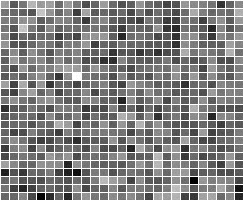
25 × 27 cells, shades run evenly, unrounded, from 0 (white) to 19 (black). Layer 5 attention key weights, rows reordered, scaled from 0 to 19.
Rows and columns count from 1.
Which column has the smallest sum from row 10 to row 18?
15
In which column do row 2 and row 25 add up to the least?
10
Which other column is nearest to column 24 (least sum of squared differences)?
19
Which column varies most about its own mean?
9
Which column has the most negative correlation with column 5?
13
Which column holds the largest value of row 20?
21
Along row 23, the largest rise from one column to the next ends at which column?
22
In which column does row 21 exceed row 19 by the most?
8
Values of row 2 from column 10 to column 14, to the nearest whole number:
7 12 11 12 11
